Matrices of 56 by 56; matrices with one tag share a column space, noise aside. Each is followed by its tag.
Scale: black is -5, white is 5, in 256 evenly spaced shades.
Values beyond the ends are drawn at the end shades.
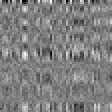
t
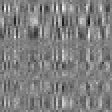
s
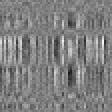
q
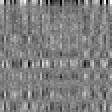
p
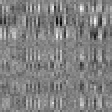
s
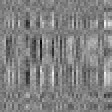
q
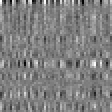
p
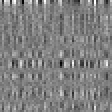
p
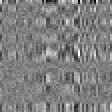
t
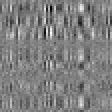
s
